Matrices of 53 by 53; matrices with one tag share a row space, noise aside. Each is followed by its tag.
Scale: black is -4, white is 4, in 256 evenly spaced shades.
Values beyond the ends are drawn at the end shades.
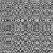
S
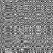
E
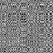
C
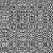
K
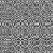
S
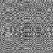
E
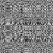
E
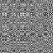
K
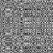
E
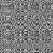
S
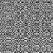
S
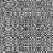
E
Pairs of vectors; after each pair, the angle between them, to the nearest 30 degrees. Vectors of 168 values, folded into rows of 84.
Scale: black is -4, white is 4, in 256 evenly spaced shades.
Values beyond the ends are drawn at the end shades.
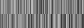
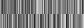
150 degrees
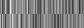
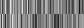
30 degrees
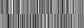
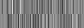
30 degrees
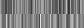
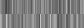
30 degrees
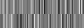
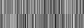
60 degrees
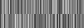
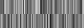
90 degrees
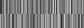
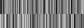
60 degrees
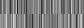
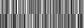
150 degrees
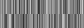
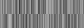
30 degrees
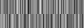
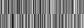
120 degrees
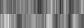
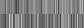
90 degrees
